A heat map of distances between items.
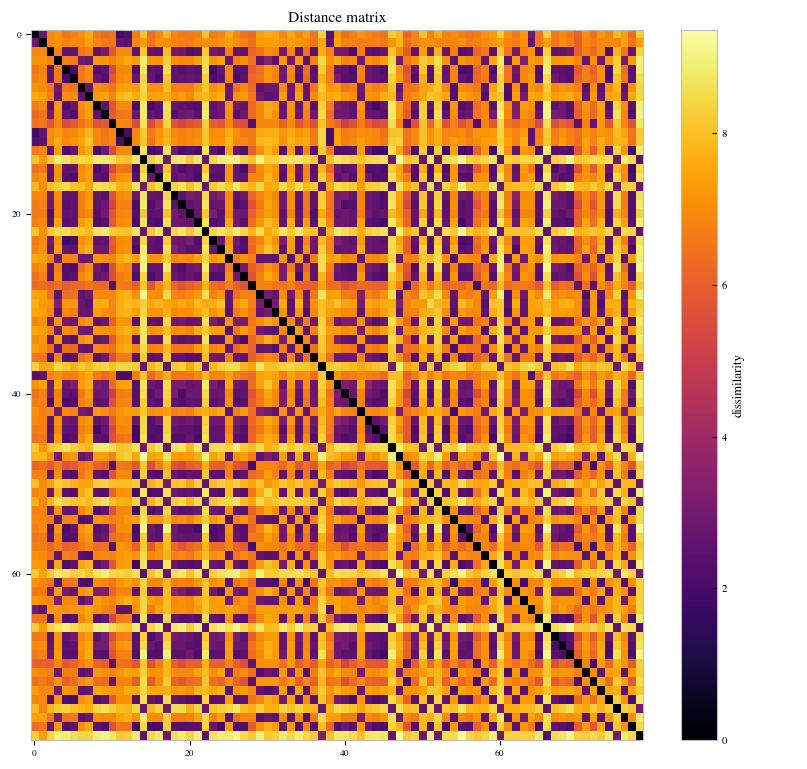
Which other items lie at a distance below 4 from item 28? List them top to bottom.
10, 48, 57, 70, 72
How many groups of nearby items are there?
5
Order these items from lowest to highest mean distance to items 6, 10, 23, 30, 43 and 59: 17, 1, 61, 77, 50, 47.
77, 61, 47, 1, 50, 17
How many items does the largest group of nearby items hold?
38
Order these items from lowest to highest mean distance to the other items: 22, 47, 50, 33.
33, 47, 50, 22
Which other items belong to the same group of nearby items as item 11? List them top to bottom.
0, 1, 12, 38, 64
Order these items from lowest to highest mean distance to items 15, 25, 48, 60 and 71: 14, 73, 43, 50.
73, 43, 50, 14
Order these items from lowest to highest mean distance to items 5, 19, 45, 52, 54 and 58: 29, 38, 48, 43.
43, 29, 48, 38
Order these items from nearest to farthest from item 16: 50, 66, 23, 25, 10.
23, 10, 25, 50, 66
